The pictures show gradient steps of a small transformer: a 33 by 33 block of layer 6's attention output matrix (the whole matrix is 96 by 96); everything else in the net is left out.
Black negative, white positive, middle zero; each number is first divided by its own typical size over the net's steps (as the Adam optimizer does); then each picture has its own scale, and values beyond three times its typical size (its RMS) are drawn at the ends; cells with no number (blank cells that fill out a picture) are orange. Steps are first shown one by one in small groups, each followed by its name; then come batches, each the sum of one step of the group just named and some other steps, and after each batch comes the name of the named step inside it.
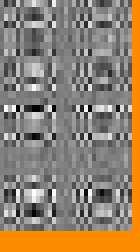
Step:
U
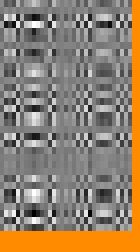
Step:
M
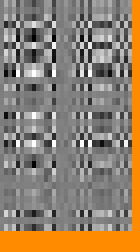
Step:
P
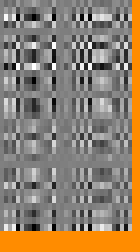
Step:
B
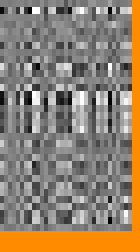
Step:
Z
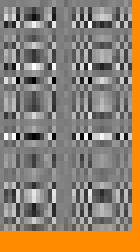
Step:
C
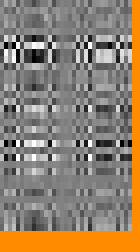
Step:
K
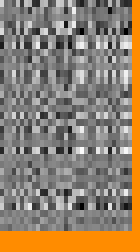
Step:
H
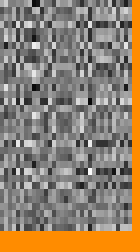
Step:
P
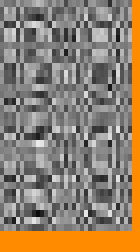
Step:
M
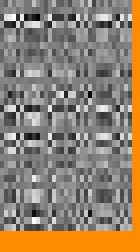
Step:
M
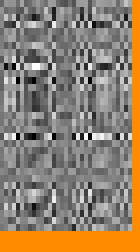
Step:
C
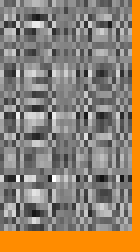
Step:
M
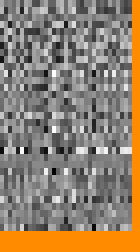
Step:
H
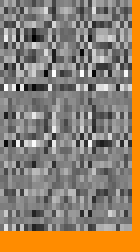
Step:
P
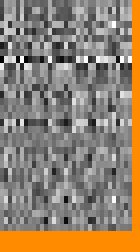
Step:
Z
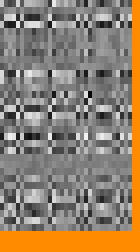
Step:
M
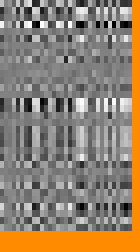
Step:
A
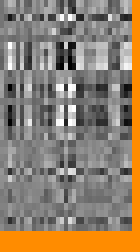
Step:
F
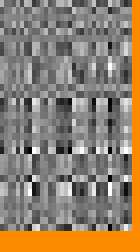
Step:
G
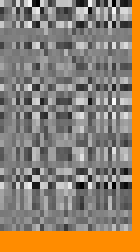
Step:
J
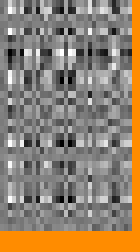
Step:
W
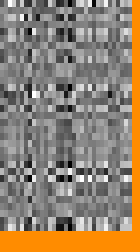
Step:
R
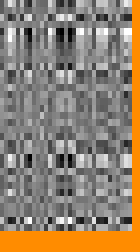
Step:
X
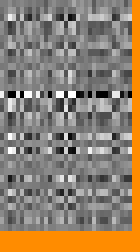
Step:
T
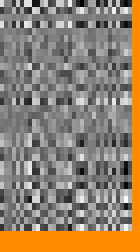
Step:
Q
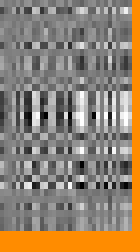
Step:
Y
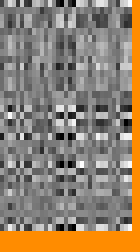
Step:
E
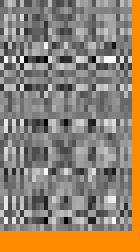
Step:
R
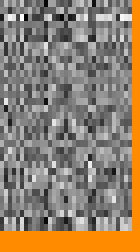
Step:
R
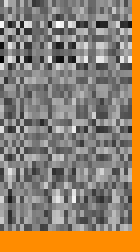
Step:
Q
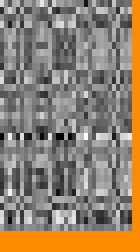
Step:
E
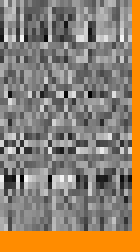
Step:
T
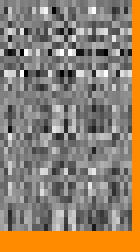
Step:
W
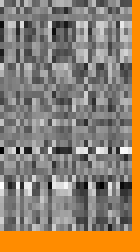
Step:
G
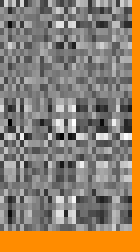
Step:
E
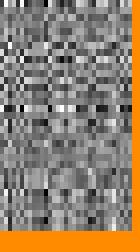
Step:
F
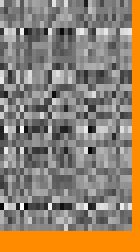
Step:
X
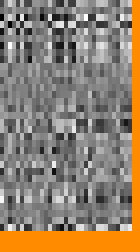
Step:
E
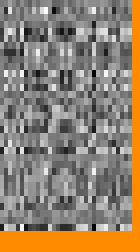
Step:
W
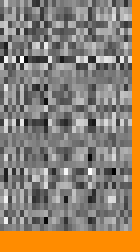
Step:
J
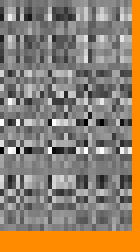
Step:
T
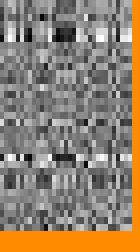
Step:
X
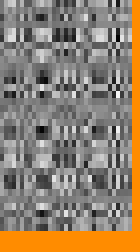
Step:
R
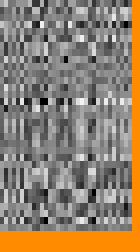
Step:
A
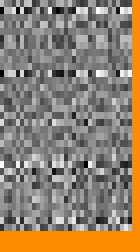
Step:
Q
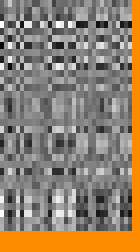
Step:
A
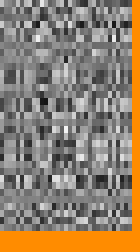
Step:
A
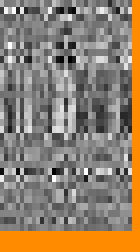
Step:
F
